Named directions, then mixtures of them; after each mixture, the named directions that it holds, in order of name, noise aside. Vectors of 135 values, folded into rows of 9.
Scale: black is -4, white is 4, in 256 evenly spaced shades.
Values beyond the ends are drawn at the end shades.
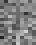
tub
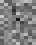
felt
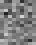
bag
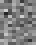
bag.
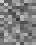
bag, felt.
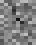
felt.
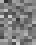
bag, felt, tub.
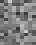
bag, felt, tub.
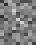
felt.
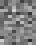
bag, felt, tub.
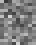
bag, felt, tub.
